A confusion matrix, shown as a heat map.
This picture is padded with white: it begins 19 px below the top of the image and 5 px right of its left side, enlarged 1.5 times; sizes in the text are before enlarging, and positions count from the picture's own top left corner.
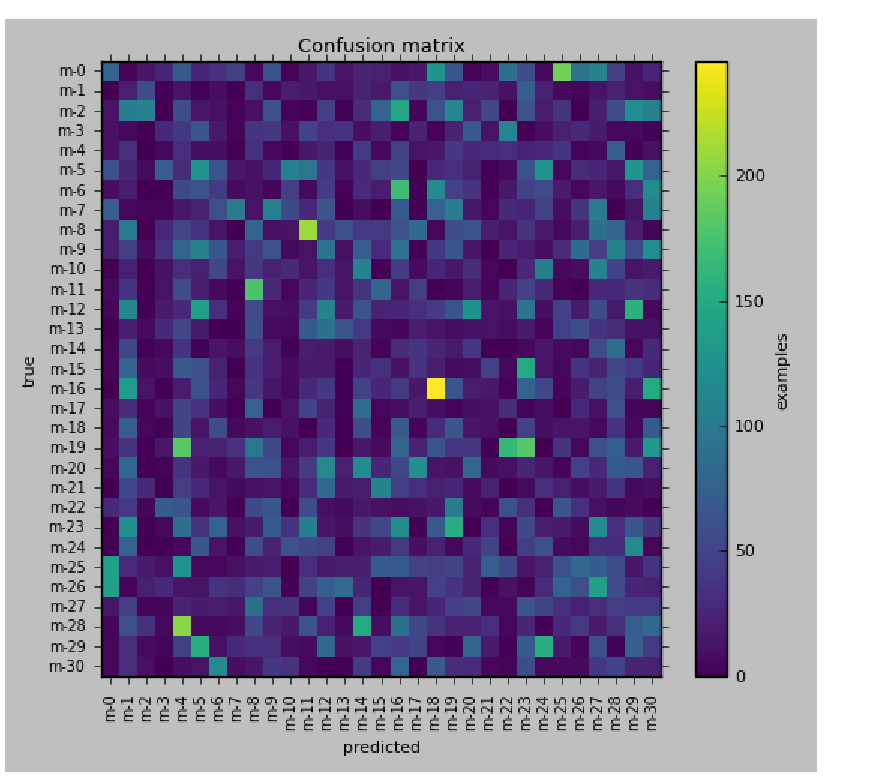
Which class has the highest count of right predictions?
m-5
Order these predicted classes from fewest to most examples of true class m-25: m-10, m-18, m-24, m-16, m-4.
m-10, m-24, m-18, m-16, m-4
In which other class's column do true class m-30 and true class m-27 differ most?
m-6
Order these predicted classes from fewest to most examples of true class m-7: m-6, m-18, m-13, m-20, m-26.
m-13, m-20, m-26, m-6, m-18
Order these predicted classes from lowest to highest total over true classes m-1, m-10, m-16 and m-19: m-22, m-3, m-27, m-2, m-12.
m-3, m-2, m-12, m-22, m-27
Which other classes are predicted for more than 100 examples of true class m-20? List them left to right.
m-12, m-14, m-17
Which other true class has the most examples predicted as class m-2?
m-1
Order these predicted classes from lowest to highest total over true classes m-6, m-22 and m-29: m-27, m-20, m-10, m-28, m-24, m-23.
m-28, m-10, m-27, m-20, m-23, m-24
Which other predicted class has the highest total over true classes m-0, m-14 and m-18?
m-25
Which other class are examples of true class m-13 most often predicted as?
m-12
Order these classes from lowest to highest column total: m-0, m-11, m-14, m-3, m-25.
m-3, m-0, m-25, m-11, m-14
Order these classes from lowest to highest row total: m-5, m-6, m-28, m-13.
m-13, m-6, m-28, m-5
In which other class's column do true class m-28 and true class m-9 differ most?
m-4
